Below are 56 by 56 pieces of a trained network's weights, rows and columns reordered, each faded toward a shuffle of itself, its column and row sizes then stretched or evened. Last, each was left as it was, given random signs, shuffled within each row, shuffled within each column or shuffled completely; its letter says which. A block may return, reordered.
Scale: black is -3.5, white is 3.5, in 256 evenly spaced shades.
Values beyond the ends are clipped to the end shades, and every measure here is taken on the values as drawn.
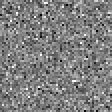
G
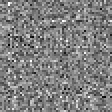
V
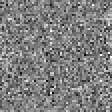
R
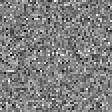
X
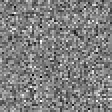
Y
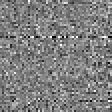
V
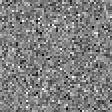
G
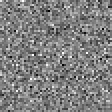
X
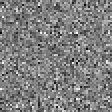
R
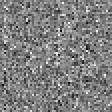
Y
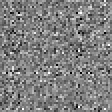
R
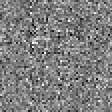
R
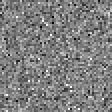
G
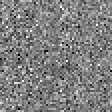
Y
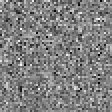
R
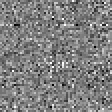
R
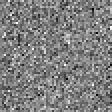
Y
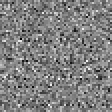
X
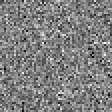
Y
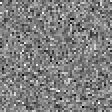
G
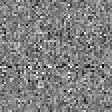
R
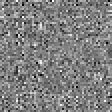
V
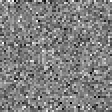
X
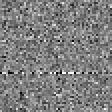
R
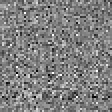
V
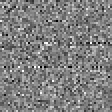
X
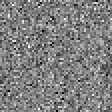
G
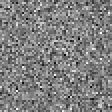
Y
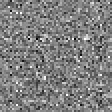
R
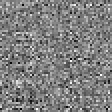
V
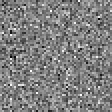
Y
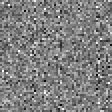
Y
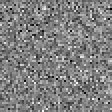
X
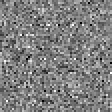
X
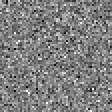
G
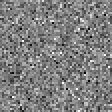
G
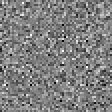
V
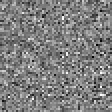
R
